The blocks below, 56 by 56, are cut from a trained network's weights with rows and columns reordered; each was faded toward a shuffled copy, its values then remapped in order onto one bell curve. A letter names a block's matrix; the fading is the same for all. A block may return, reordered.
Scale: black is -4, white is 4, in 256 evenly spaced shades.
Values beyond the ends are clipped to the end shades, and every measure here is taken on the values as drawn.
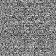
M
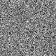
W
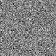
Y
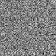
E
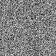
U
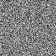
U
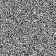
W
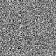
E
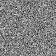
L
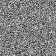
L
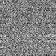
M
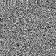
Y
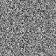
Y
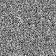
U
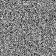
U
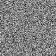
Y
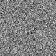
Y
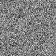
Y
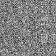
E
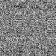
M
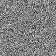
Y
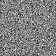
U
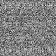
M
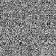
E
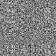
E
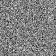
U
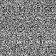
M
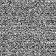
M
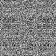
M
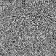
L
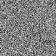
W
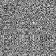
E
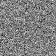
L
